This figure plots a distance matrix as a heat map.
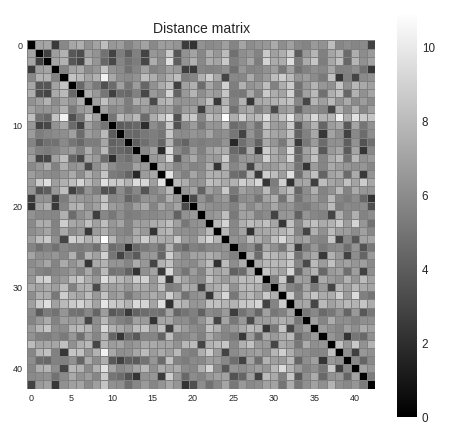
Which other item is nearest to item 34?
15
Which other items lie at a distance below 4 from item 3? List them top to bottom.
0, 19, 20, 42
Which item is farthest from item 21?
24
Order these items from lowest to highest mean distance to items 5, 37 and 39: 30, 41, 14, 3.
30, 14, 41, 3
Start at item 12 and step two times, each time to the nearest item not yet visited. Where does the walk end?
33
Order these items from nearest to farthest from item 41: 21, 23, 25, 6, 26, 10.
25, 26, 10, 21, 6, 23
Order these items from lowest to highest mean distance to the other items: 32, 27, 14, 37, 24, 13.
13, 14, 27, 37, 24, 32
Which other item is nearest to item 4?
38
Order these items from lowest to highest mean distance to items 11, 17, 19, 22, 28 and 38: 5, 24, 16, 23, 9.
16, 24, 23, 5, 9
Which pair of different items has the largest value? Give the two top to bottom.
9, 24
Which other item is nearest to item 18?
5
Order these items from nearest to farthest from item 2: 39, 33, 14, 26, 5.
14, 5, 39, 33, 26
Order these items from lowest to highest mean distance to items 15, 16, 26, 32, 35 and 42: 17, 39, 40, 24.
39, 17, 40, 24
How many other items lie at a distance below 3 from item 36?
3
